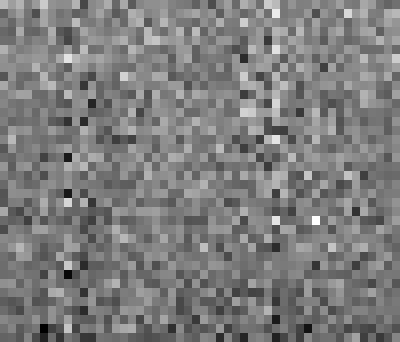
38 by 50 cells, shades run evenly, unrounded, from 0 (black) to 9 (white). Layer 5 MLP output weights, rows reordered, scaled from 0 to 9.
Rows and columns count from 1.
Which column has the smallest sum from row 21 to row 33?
11
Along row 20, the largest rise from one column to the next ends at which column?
39
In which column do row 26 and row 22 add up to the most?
36
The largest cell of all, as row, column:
25, 40
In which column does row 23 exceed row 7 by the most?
31
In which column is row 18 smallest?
9
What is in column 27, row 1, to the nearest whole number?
3
